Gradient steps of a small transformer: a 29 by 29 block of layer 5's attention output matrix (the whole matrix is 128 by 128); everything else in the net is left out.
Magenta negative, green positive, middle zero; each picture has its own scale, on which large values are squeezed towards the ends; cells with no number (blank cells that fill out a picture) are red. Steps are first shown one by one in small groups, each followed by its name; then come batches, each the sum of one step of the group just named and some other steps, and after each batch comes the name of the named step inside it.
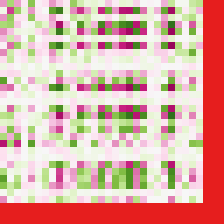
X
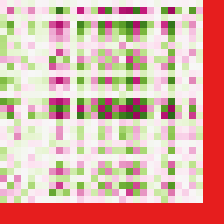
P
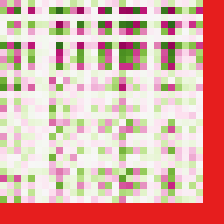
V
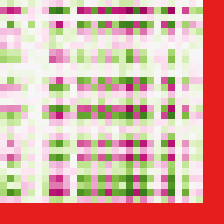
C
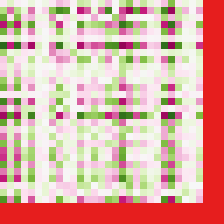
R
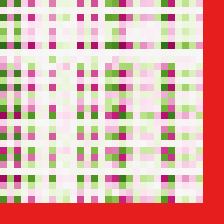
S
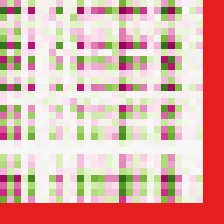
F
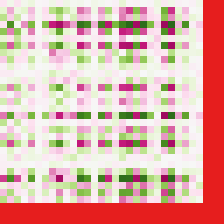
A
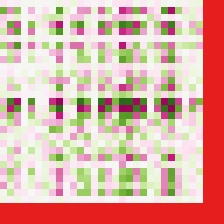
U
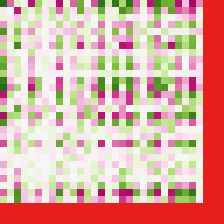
S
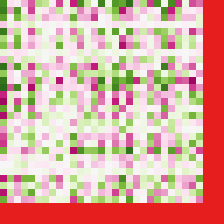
F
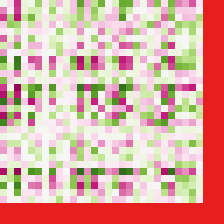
X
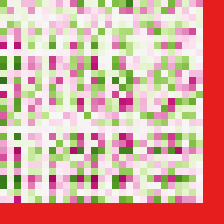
C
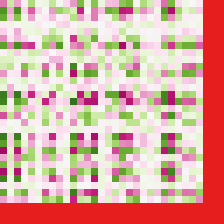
R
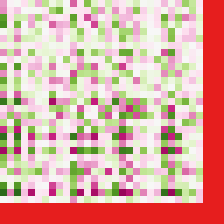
P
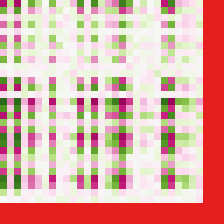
R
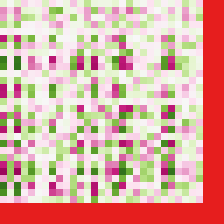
C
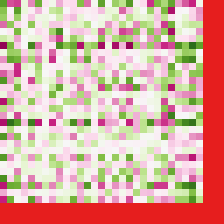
X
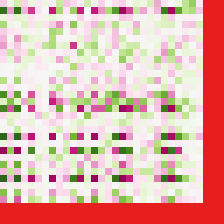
U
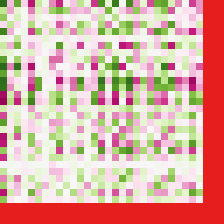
V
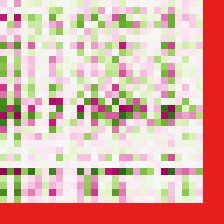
U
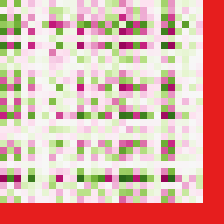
A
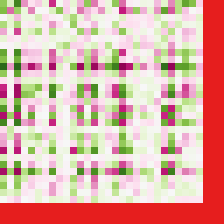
F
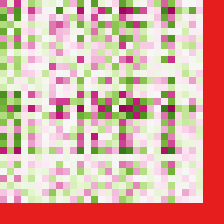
P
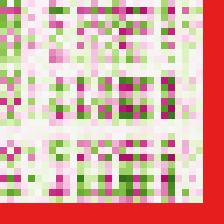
C
